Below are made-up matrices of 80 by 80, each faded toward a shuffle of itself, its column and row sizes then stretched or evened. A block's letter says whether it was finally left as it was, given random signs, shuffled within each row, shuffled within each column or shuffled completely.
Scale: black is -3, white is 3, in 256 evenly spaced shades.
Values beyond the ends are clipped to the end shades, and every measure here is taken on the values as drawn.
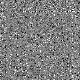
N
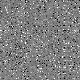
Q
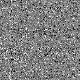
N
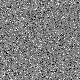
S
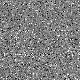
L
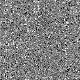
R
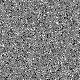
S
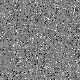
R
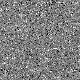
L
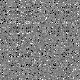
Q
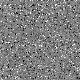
L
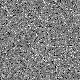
S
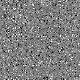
Q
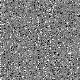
R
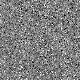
R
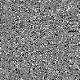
Q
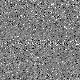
L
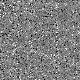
R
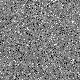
S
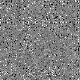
Q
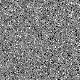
R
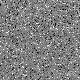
S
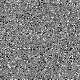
L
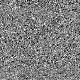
L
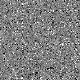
N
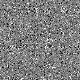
N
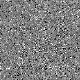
Q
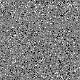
N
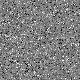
S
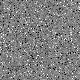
S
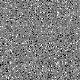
Q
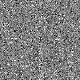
R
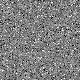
S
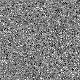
L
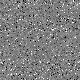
L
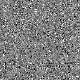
N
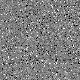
N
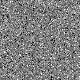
R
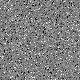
S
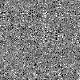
N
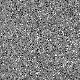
R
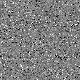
L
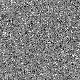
S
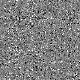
N
